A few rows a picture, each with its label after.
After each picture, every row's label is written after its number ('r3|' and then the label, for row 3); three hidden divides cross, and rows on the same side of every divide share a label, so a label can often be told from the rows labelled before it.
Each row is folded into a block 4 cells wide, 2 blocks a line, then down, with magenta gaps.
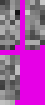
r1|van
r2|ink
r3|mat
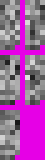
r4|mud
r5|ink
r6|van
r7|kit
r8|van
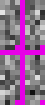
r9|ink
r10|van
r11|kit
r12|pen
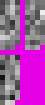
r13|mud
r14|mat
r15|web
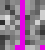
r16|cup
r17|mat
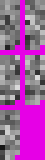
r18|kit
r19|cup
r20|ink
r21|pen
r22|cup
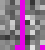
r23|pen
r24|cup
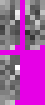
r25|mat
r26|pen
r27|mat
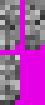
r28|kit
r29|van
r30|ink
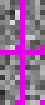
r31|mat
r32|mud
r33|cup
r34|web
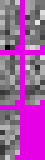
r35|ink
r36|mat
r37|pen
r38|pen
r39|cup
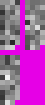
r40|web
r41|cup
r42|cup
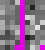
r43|ink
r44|cup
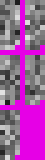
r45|web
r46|kit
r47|kit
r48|pen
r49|cup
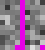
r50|cup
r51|web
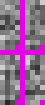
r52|kit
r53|ink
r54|ink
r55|pen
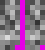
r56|mud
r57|mud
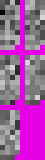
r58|web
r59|mat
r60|van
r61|ink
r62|van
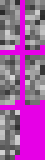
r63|web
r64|van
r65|pen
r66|van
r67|ink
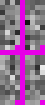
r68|web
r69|cup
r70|pen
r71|mat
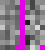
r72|ink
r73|cup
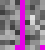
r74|web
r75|cup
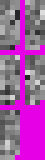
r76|van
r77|mat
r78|ink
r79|cup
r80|web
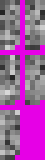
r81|web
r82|van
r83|mud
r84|van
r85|ink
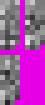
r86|ink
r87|kit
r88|kit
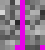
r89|pen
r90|van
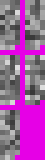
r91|mat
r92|pen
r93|mat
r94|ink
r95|pen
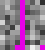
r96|kit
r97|web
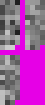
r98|web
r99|kit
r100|kit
